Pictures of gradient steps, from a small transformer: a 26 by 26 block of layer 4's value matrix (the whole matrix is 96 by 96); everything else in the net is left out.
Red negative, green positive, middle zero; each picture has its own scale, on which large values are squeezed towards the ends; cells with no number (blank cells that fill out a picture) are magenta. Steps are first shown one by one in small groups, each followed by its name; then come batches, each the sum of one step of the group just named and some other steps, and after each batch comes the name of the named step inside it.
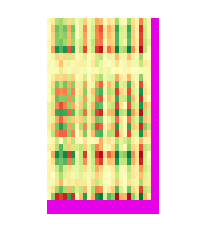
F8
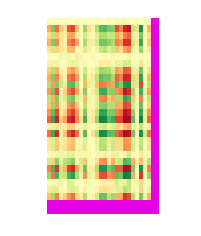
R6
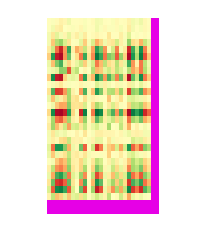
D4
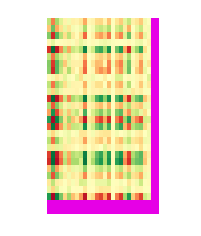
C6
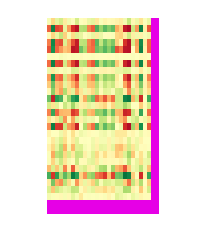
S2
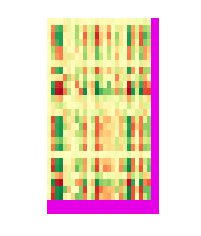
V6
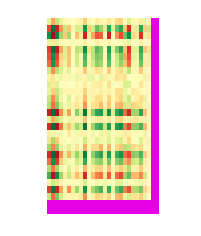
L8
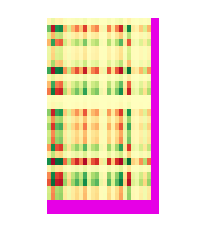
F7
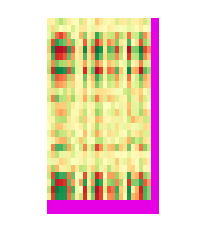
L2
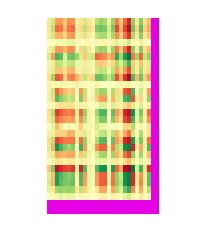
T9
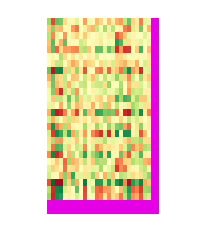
S2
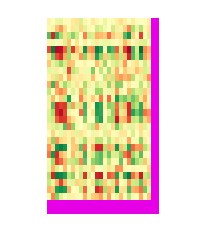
D4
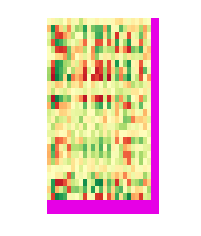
L2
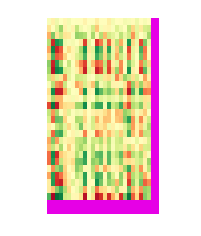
V6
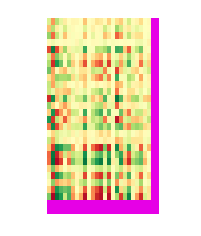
C6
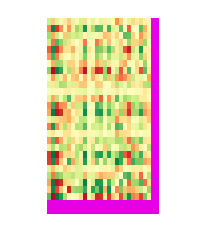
L8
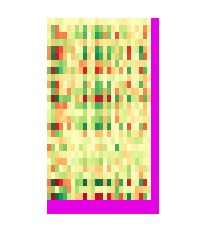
L2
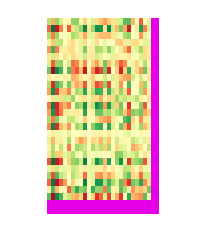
C6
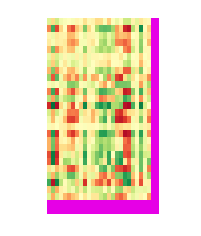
R6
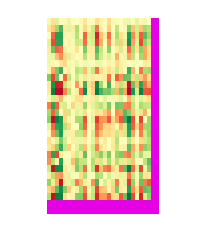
V6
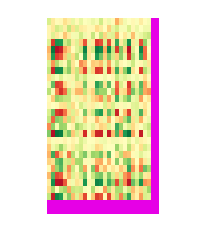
V6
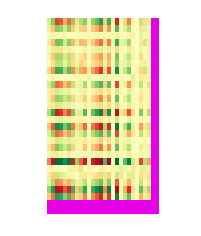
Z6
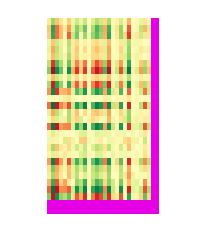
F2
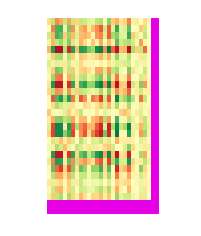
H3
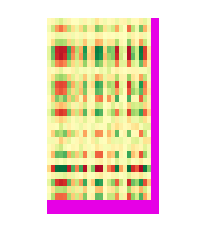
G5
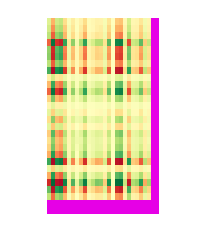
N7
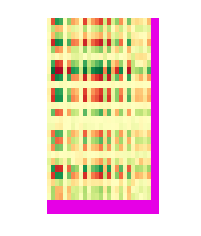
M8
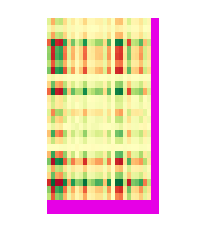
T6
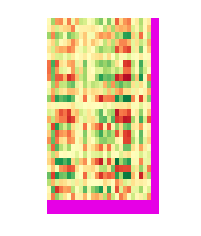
Z6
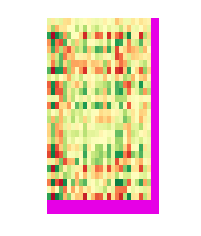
N7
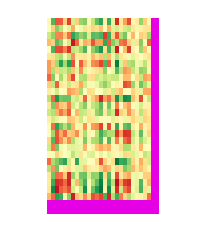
Z6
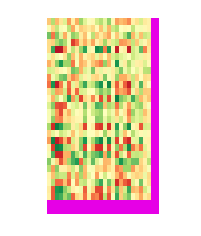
H3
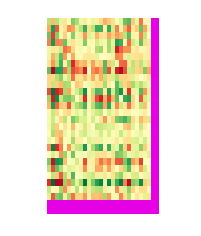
N7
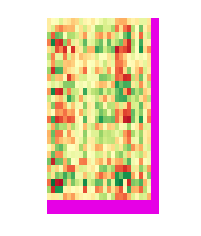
T6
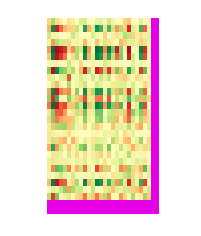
G5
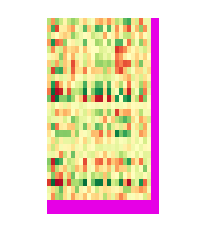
T6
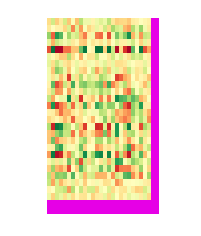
H3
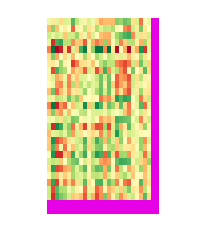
H3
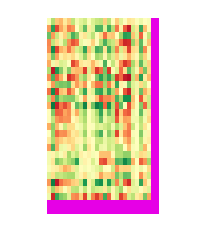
F2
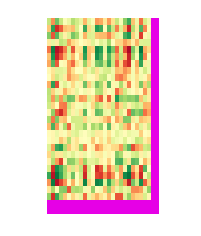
G5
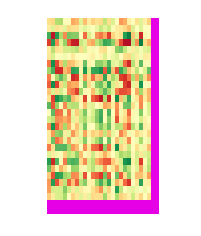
M8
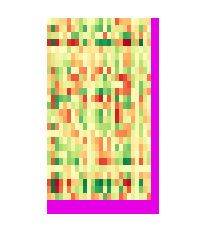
Z6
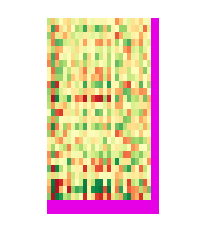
Z6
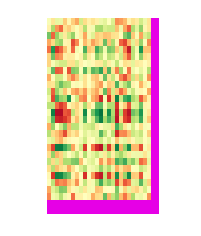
M8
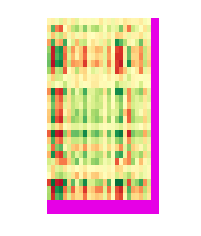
T6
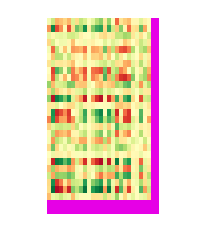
Z6
